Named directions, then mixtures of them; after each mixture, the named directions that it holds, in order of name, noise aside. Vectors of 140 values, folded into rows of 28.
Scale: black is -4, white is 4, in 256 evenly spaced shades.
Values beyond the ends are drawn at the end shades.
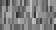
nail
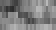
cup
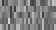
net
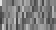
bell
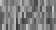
bell.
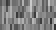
nail.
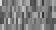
bell, net.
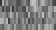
bell, cup, net.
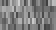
cup, nail, net.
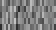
bell, nail, net.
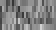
bell, cup, nail.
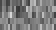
cup, nail, net.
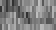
bell, cup, nail.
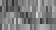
bell, cup, nail.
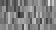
cup, nail, net.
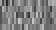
bell, nail, net.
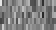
bell, net.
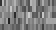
bell, cup, net.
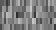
nail.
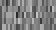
bell, nail.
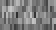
cup, nail.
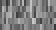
nail.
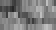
cup.
